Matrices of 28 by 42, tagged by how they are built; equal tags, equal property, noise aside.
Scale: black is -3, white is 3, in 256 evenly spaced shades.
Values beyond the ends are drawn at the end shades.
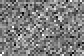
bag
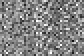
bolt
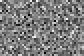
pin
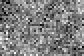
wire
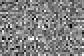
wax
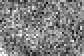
wire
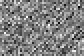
bag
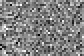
bolt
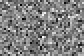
bolt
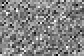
bag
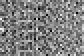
bolt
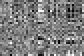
wax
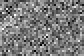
bag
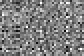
wax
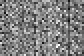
bolt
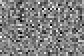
wax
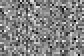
bolt
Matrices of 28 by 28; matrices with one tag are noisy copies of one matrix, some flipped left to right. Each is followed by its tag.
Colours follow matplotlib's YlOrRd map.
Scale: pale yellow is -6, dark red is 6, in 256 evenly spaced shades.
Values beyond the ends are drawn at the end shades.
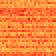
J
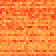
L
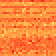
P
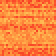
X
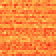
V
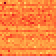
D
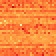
X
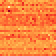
D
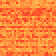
J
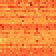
X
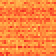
J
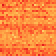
X
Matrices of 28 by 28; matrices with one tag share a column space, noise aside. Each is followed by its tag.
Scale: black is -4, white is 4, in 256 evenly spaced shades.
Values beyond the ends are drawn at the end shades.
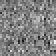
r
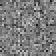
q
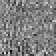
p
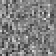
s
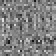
r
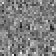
p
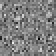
r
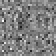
r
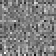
p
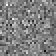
q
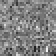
p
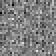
q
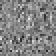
r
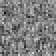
s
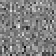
p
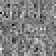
s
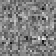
r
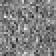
s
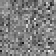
q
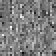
s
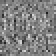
r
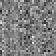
q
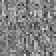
s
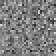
q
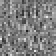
s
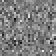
r
